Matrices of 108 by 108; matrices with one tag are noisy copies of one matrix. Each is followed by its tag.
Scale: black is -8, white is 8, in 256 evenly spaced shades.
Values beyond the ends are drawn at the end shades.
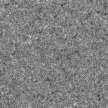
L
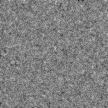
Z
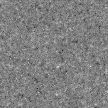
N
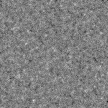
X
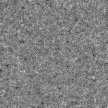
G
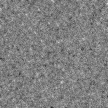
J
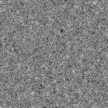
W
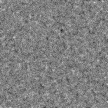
W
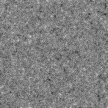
L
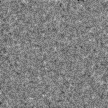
Z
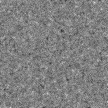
W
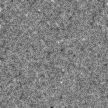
J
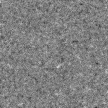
N
